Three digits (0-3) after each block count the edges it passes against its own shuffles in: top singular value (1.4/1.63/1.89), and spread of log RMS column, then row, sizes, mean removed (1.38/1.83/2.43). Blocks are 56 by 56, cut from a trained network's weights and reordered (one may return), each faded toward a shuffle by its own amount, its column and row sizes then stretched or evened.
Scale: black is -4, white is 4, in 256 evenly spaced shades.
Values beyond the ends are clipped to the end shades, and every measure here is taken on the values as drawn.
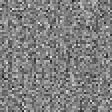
2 0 1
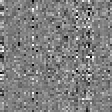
2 3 2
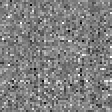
0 0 1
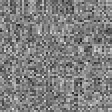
3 0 1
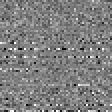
1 0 3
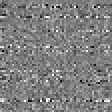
2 1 3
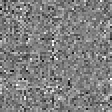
1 2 1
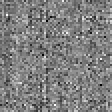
1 1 1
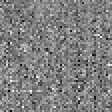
0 1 1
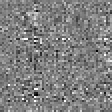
2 2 2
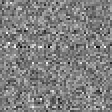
3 0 2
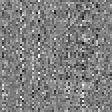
3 3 0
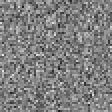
2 1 0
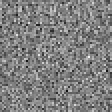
1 0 0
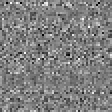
2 0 3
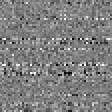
2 0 3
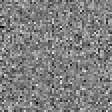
0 2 0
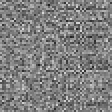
3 1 1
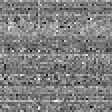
3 0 3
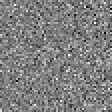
0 1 1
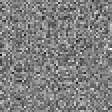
3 1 0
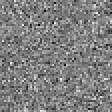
0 1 1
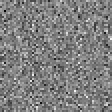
2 2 0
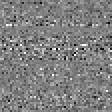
0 0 3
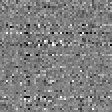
0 2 3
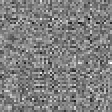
3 1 2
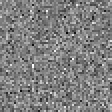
0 1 0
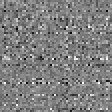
2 1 3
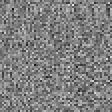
3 0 1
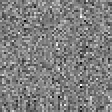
2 2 0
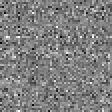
0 2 2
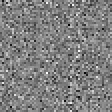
0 2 0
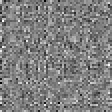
3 2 2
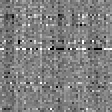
3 0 3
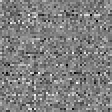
0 0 3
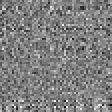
3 0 3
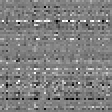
3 2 3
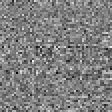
2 0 2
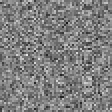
3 1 0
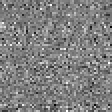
0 0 3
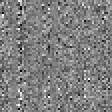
1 3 0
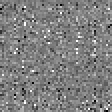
0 2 1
